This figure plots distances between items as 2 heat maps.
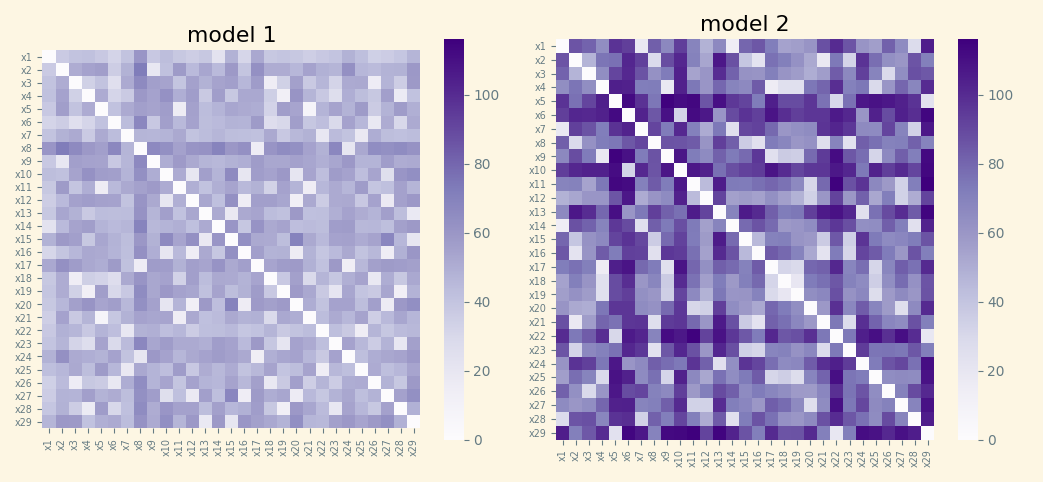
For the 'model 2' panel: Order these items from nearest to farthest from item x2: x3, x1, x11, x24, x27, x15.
x15, x3, x27, x11, x1, x24
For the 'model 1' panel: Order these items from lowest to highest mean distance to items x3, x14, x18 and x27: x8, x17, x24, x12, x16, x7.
x16, x12, x7, x24, x17, x8
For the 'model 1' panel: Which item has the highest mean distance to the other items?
x8
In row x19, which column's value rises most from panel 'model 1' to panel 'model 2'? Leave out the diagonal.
x6
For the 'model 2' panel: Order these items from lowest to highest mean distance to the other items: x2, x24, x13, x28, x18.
x18, x2, x28, x24, x13
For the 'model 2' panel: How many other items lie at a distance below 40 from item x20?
3
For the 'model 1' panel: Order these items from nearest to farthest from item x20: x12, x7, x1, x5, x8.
x12, x1, x7, x5, x8
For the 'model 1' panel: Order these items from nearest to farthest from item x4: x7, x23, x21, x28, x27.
x28, x23, x7, x21, x27
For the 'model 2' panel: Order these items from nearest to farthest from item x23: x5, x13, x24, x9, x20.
x20, x5, x9, x24, x13
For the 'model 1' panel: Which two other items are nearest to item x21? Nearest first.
x5, x11
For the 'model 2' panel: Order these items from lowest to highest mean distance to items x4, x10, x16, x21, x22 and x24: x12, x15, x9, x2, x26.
x2, x15, x12, x26, x9
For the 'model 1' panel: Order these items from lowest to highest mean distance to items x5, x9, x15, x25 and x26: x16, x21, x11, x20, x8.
x21, x11, x16, x20, x8
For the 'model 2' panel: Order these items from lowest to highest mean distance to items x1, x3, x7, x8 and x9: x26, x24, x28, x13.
x28, x26, x24, x13
